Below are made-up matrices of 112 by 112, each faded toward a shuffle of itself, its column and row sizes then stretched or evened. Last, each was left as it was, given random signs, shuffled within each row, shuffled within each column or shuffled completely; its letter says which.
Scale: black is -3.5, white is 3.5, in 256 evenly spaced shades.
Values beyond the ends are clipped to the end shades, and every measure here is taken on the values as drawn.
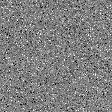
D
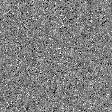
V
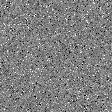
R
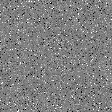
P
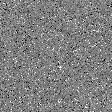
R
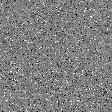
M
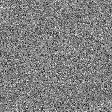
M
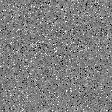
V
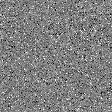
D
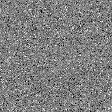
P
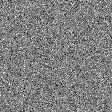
R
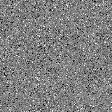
V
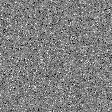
R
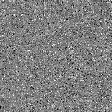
V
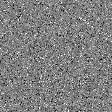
M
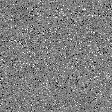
P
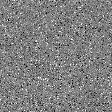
P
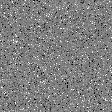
D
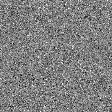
P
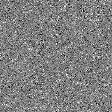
P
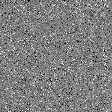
P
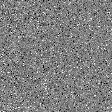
P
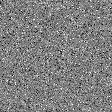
M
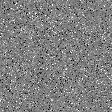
R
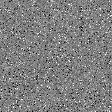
P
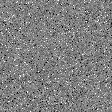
R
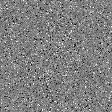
D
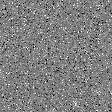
D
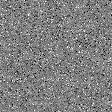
R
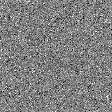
P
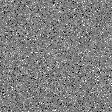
M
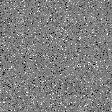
V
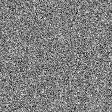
D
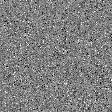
D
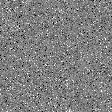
D
